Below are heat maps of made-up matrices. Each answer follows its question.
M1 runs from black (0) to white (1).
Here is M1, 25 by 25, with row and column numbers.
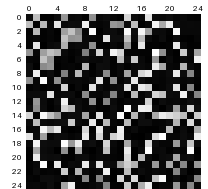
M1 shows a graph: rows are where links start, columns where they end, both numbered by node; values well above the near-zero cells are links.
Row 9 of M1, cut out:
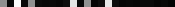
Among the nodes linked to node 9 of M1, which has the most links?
node 2
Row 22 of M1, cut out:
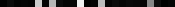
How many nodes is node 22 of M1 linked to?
5
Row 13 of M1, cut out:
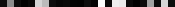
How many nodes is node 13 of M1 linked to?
8
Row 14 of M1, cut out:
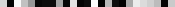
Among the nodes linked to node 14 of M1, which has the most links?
node 21
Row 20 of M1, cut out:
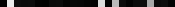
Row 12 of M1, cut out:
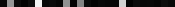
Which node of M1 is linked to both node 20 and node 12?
node 1
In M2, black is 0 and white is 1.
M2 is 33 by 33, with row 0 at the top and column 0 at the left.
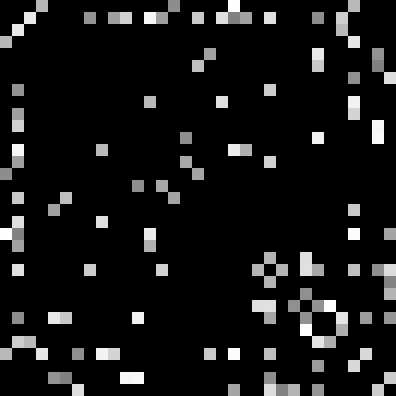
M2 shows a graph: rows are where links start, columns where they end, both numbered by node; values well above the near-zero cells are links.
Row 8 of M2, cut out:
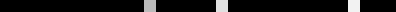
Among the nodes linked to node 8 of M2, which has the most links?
node 29
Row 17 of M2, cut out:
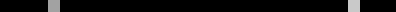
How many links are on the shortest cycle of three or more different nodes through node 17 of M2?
5
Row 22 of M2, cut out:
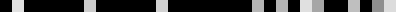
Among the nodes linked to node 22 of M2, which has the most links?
node 1
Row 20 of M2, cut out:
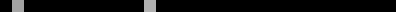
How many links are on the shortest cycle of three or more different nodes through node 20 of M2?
3
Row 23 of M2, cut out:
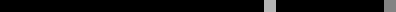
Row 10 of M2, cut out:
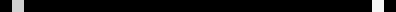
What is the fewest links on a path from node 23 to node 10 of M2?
3
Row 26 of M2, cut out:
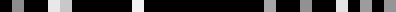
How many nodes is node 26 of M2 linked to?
9
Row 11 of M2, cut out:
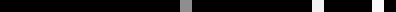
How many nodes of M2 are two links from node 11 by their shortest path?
10
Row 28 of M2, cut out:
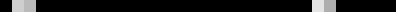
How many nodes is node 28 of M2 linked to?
4
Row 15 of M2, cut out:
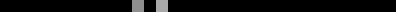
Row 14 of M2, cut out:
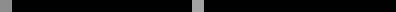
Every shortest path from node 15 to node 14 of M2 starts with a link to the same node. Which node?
node 13
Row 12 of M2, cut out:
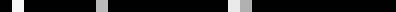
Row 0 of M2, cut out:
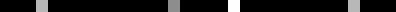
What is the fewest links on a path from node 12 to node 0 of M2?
2
